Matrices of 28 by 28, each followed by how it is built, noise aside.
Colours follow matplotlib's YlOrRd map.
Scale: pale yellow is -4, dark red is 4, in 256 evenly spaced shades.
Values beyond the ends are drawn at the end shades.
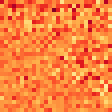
upper triangular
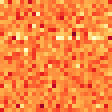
uneven rows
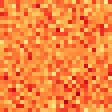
noise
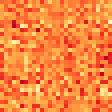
low rank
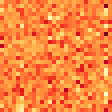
uneven columns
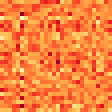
low rank
